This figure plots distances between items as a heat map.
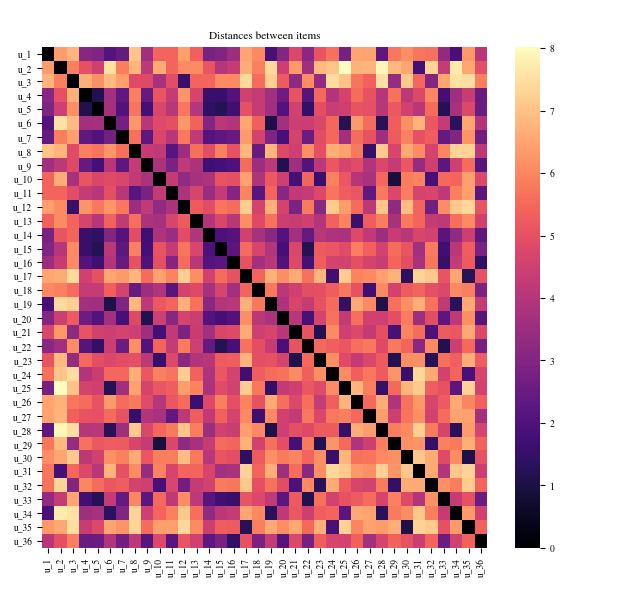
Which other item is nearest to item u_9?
u_20
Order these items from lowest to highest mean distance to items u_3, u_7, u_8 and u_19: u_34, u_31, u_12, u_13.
u_12, u_34, u_13, u_31
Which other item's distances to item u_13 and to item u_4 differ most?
u_26
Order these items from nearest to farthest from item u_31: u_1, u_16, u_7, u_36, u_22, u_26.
u_22, u_16, u_36, u_7, u_1, u_26
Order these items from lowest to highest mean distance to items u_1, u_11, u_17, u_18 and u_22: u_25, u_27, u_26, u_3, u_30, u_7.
u_7, u_27, u_30, u_25, u_26, u_3
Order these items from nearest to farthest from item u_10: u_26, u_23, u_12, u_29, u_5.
u_29, u_23, u_12, u_26, u_5
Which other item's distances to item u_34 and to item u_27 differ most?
u_8
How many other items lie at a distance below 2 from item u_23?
4
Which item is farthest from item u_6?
u_2
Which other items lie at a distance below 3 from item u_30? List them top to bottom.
u_17, u_24, u_35
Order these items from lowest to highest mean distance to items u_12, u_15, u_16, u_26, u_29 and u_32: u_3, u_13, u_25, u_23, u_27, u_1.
u_23, u_13, u_3, u_27, u_1, u_25
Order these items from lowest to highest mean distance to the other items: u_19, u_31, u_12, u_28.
u_19, u_28, u_12, u_31
